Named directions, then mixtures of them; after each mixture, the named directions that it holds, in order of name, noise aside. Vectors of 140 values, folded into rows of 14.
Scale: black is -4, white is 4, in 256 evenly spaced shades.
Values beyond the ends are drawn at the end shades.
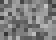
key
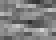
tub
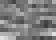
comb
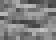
key, tub.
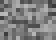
key, tub.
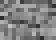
comb, key, tub.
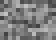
key, tub.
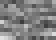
comb.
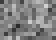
key, tub.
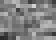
comb, key, tub.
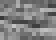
comb, key, tub.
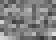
comb, key.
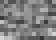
comb, key.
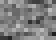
comb, key, tub.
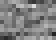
comb, tub.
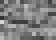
comb, key, tub.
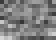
comb, key.
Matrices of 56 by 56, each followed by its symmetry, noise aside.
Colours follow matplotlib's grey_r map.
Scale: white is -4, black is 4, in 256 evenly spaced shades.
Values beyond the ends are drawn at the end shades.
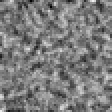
no symmetry.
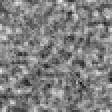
no symmetry.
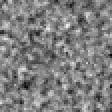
no symmetry.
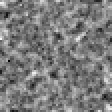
same after a half turn.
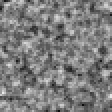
no symmetry.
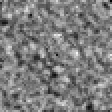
symmetric across the other diagonal.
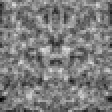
mirrored left to right.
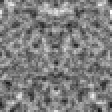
mirrored left to right.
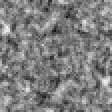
same after a half turn.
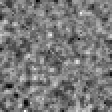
symmetric across the other diagonal.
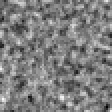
no symmetry.
